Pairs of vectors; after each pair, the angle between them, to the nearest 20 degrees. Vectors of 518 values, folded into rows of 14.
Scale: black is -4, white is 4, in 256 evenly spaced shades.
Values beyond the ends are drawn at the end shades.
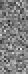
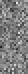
100 degrees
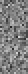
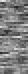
80 degrees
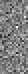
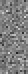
60 degrees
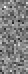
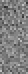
140 degrees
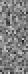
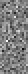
100 degrees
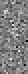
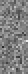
120 degrees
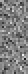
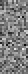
100 degrees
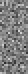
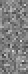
80 degrees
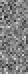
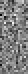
80 degrees
